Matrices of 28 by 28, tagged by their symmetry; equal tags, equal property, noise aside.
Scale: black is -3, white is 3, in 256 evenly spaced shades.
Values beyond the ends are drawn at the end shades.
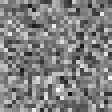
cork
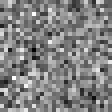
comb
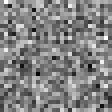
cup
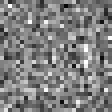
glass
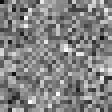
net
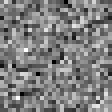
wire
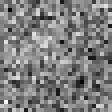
wire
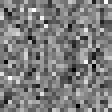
glass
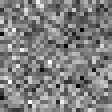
net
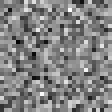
glass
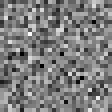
wire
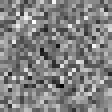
wire
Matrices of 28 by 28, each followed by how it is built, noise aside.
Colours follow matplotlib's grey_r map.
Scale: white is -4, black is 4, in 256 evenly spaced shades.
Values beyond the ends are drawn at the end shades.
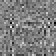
low rank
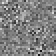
block diagonal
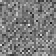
Hankel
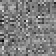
low rank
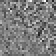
upper triangular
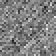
Hankel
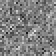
Hankel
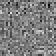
low rank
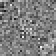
block diagonal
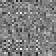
low rank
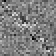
banded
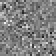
block diagonal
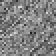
Hankel
